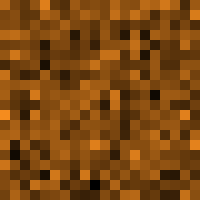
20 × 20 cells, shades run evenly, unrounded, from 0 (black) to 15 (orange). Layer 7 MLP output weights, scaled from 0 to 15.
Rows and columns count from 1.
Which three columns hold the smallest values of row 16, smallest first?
2, 12, 5
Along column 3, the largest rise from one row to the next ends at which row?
9
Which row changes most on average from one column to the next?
18
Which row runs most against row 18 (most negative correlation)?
1
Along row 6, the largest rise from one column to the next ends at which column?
16
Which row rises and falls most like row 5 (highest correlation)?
20
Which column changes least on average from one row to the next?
6
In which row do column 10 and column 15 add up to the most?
15
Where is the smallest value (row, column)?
19, 10
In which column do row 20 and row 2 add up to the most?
14
